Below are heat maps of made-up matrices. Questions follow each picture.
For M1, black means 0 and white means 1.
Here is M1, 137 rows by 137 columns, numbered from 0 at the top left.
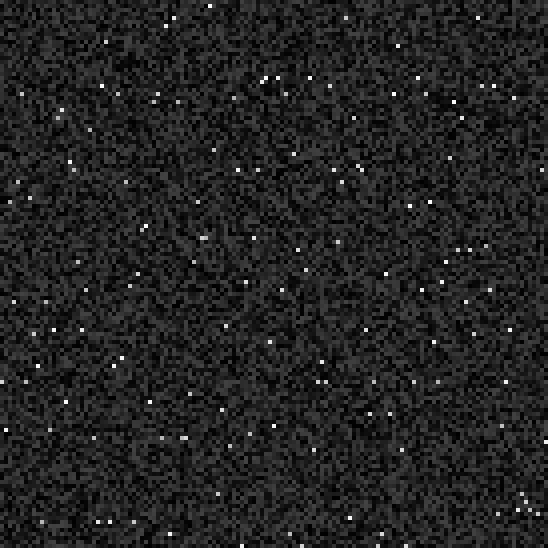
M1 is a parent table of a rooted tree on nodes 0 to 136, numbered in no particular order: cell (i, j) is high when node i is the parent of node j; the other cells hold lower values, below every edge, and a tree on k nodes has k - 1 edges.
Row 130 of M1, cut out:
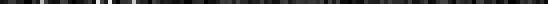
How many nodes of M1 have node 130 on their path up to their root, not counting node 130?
10
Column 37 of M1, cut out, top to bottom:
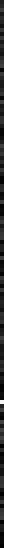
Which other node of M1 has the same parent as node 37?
16
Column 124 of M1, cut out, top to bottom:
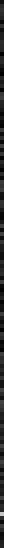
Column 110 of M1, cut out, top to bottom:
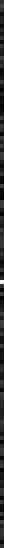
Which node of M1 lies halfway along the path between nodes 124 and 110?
123
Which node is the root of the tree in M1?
133
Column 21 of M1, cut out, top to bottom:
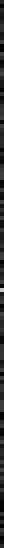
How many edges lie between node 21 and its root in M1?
2
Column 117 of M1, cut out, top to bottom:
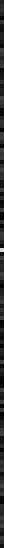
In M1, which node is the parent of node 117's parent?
108
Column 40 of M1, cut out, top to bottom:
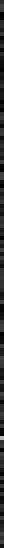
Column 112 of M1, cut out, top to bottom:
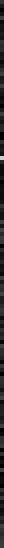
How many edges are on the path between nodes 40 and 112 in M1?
4
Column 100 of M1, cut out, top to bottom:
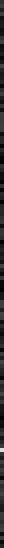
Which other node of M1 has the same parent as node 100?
78
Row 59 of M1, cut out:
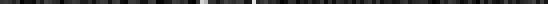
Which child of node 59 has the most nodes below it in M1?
50
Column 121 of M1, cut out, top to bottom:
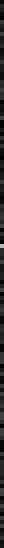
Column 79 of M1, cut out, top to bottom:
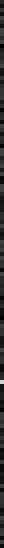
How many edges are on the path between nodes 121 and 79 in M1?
6
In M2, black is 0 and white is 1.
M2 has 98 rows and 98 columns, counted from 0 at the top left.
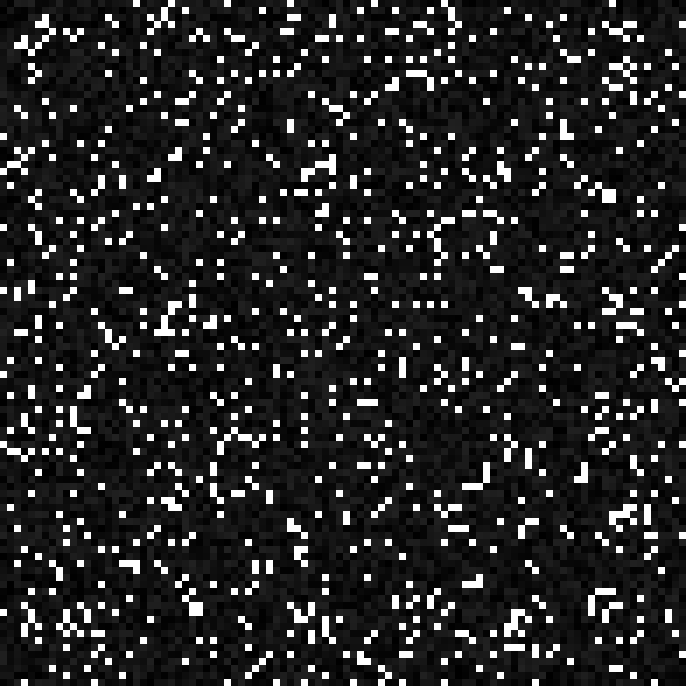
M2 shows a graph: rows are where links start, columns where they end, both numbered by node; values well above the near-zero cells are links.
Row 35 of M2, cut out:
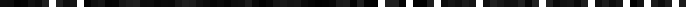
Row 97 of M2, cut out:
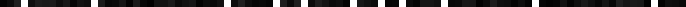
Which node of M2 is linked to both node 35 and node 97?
node 54
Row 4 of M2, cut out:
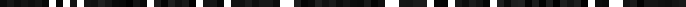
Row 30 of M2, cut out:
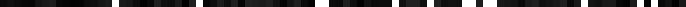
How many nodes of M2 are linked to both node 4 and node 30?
4
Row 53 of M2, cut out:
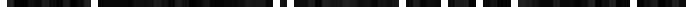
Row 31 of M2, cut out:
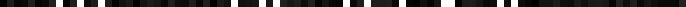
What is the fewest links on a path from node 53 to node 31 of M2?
2
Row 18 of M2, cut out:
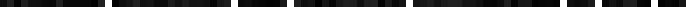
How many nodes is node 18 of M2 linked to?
7
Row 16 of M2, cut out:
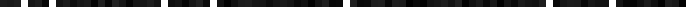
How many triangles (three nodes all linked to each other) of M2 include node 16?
1
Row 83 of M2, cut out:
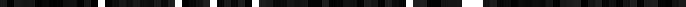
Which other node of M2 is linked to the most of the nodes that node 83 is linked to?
node 69
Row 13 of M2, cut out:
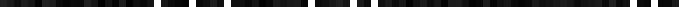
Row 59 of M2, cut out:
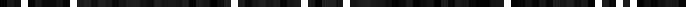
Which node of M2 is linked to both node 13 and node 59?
node 90
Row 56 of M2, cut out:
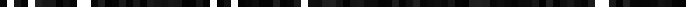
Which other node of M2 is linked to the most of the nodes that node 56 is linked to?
node 61
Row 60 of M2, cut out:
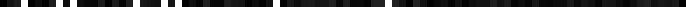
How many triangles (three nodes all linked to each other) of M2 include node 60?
4
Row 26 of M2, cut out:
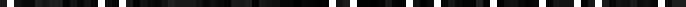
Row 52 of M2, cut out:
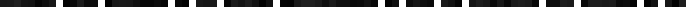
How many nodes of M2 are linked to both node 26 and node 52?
5
